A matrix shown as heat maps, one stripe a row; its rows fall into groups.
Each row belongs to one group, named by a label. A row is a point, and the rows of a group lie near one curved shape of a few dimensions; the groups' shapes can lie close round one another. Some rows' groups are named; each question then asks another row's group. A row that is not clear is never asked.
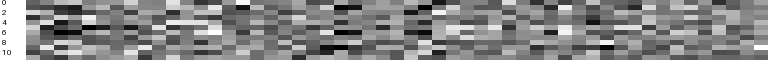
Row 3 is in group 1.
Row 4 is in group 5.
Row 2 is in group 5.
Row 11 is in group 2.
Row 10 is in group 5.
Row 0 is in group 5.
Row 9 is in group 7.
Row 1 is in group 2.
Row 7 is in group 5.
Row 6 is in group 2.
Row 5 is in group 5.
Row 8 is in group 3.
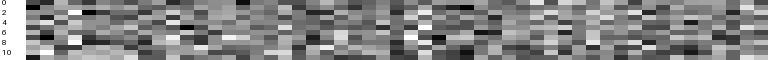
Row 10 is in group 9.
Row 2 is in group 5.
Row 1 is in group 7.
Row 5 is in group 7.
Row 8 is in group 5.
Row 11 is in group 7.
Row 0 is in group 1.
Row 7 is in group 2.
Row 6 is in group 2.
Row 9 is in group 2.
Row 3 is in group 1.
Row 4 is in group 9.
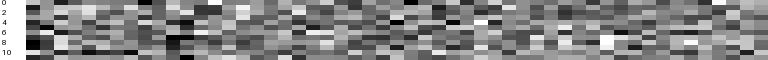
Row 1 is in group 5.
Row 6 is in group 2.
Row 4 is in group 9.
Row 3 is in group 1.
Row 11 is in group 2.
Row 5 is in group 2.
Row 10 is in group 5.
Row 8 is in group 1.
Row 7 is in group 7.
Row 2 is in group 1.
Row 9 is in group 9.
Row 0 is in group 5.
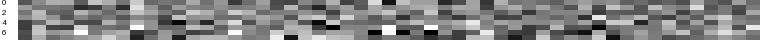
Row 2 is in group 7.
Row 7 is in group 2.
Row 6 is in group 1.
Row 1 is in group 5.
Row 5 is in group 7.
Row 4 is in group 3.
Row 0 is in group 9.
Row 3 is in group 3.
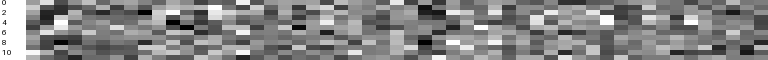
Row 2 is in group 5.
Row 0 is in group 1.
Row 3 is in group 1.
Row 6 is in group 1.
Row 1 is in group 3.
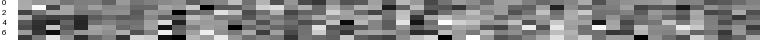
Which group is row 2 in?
2
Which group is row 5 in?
1
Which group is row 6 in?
2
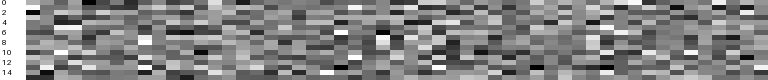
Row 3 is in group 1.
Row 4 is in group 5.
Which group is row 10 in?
1
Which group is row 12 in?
5
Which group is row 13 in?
7
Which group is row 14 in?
1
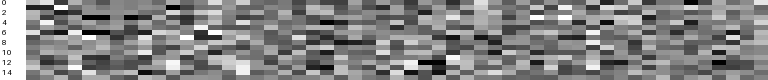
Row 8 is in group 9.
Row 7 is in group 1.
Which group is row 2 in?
2
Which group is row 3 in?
5
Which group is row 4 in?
7
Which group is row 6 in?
5
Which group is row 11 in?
5
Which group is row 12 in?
5
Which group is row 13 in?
5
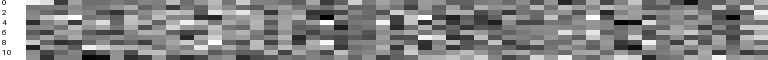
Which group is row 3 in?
5
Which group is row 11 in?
5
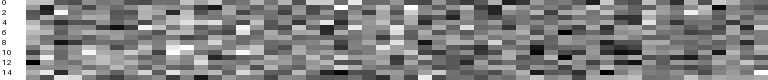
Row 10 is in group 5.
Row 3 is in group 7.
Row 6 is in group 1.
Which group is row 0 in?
3
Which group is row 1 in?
2
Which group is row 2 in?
1
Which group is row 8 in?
5
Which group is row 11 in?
9
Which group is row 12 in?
7
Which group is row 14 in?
7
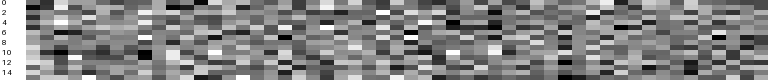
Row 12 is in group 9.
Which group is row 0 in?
1
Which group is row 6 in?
5
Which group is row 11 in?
5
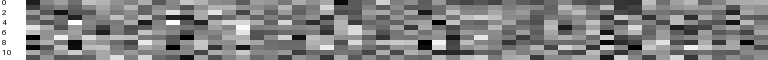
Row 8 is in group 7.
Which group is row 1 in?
2
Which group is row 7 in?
2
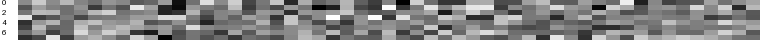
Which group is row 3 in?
2
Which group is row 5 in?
7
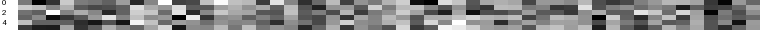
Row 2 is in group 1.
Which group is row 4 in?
5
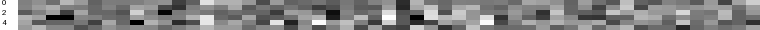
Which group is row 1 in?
7
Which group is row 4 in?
1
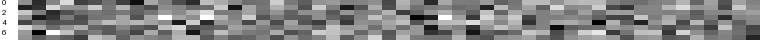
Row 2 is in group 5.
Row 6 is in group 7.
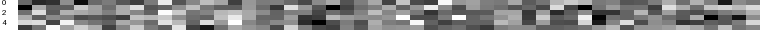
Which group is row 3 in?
5
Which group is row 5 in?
1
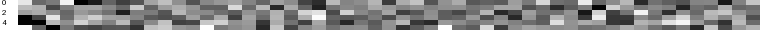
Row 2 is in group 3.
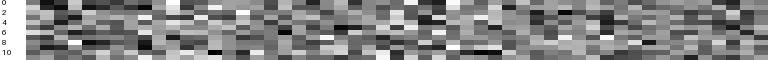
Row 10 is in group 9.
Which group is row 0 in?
2
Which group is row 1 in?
5
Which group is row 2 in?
1
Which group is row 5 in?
9
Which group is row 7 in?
1
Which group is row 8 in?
5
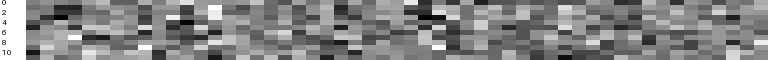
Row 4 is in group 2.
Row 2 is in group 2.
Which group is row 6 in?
9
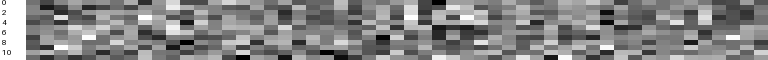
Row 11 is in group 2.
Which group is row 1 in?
2
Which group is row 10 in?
7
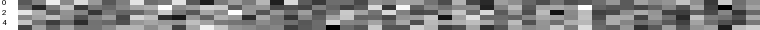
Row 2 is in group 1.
